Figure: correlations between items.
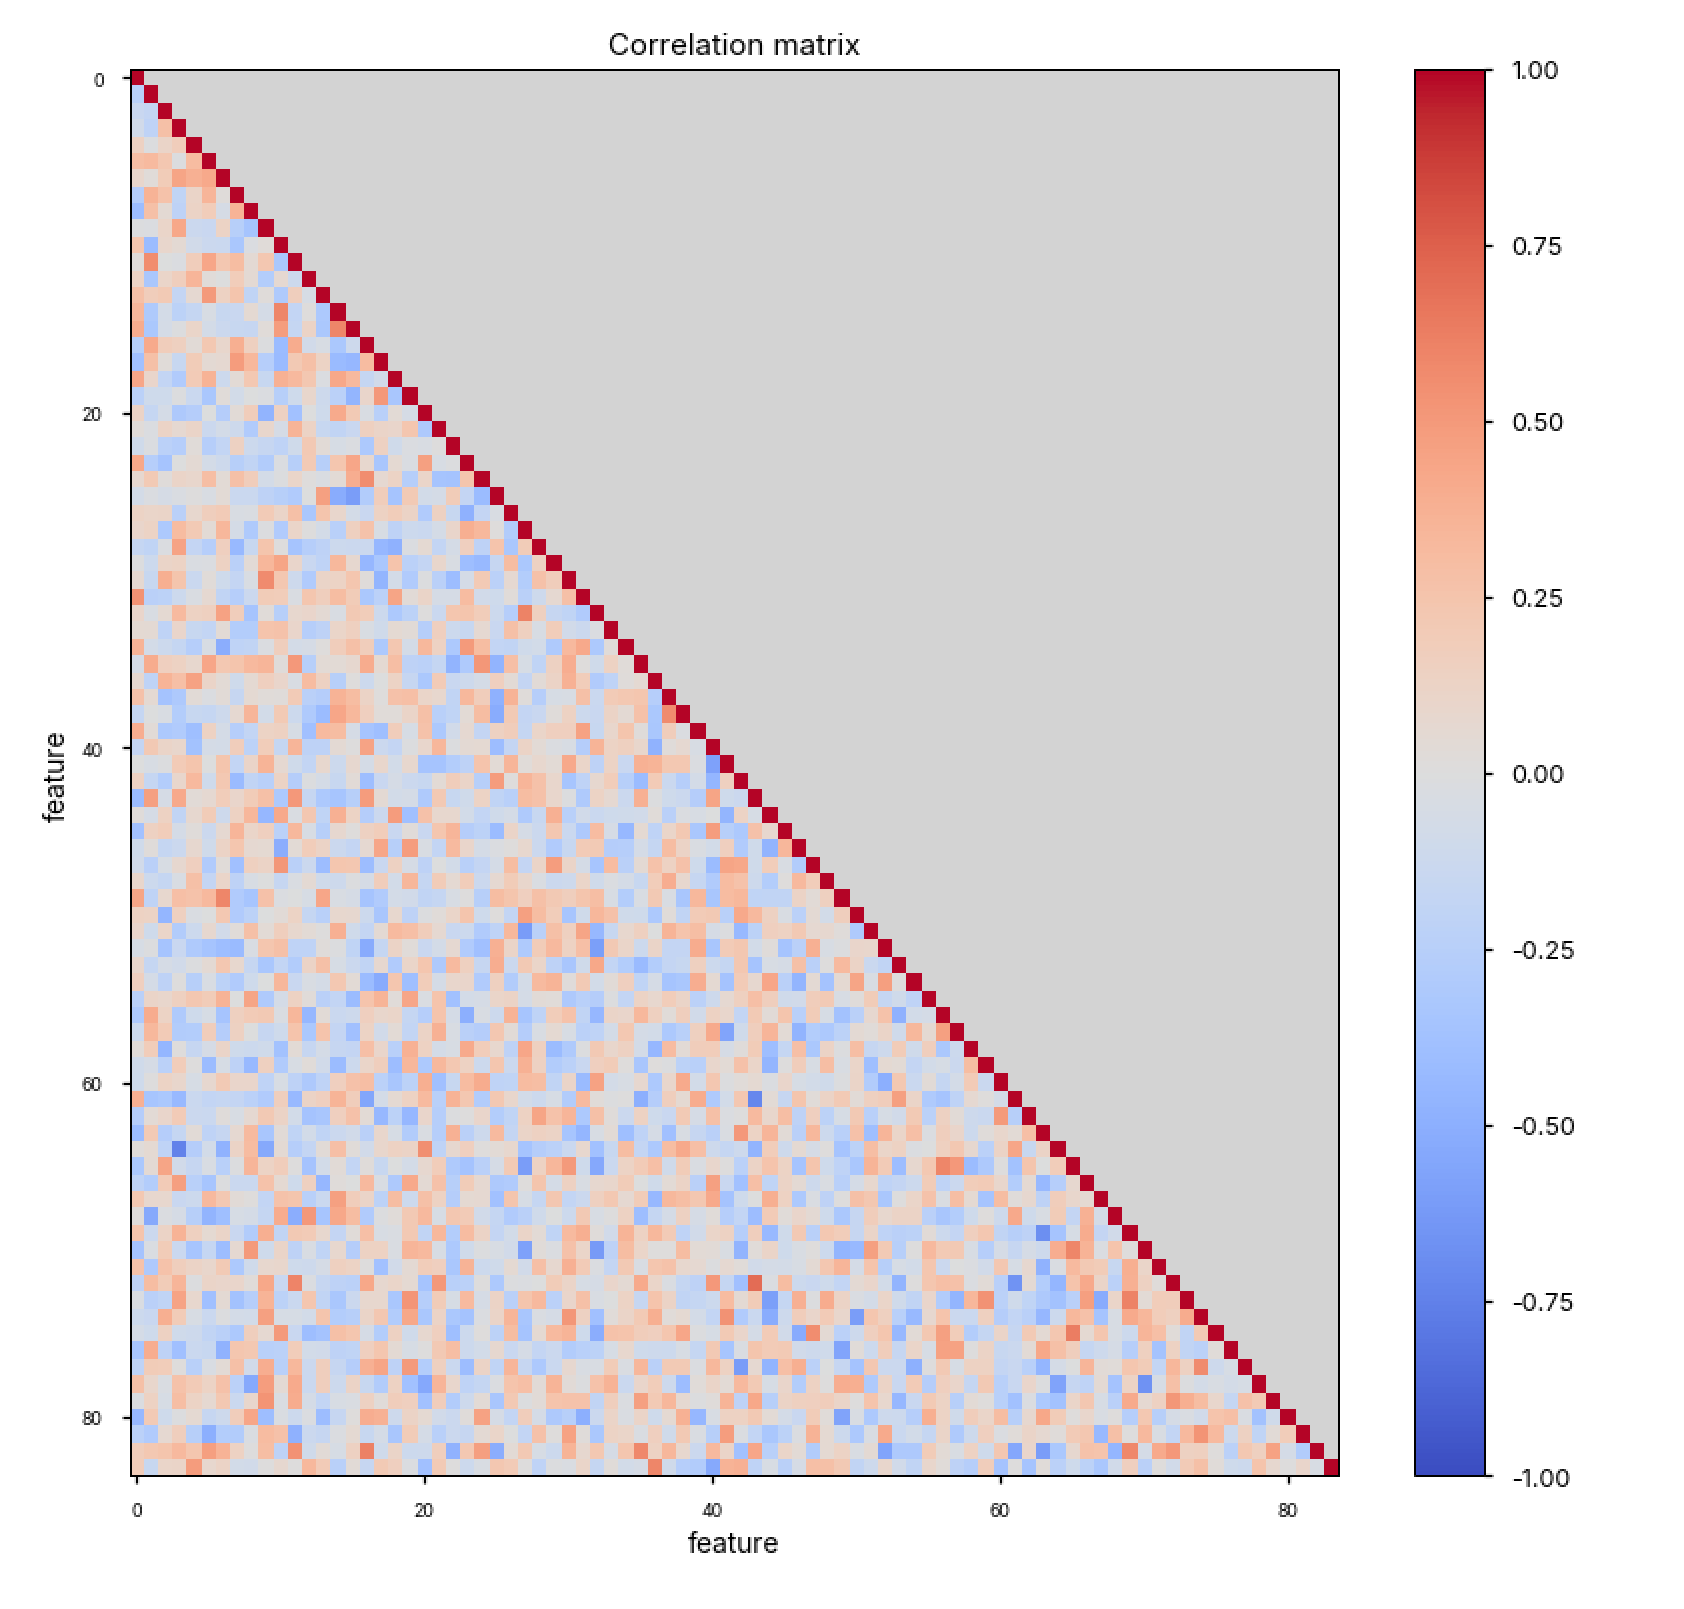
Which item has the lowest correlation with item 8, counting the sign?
78
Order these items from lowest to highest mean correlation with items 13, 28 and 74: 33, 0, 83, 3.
33, 0, 83, 3
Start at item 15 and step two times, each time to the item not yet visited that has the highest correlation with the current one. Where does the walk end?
10
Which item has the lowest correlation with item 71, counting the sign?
63
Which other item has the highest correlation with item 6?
49
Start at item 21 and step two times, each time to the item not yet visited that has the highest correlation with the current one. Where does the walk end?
43
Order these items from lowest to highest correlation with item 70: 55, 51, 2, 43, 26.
26, 43, 2, 55, 51
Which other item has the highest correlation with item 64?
20
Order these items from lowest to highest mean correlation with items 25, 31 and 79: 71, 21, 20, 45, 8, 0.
45, 20, 8, 21, 71, 0
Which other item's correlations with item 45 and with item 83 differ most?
40
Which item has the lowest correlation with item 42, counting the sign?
77
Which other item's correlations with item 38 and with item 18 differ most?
60
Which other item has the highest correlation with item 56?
65
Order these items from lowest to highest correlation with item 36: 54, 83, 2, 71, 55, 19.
19, 54, 55, 71, 2, 83
